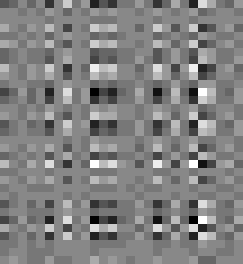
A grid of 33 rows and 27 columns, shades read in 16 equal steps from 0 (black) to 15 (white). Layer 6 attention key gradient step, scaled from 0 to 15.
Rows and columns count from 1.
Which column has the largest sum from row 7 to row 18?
23
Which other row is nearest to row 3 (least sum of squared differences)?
22
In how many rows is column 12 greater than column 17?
9
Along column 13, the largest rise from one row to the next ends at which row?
29
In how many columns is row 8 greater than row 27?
6
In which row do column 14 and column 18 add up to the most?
21
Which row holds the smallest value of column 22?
28
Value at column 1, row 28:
4
